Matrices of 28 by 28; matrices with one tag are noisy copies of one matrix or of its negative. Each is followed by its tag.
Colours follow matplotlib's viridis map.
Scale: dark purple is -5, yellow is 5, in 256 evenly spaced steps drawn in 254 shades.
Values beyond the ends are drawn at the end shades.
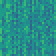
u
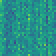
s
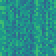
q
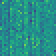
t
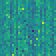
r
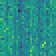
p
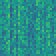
r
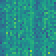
q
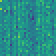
r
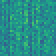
t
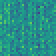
t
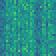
q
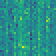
p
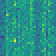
q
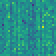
r
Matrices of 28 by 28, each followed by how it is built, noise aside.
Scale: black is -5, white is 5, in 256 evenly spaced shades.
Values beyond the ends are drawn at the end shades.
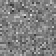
noise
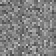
repeating rows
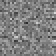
low rank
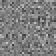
low rank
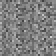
repeating rows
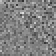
upper triangular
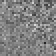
upper triangular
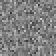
repeating rows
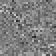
block diagonal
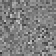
block diagonal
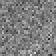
Hankel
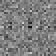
low rank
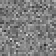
noise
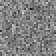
noise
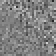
upper triangular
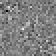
block diagonal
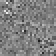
block diagonal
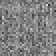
blocks
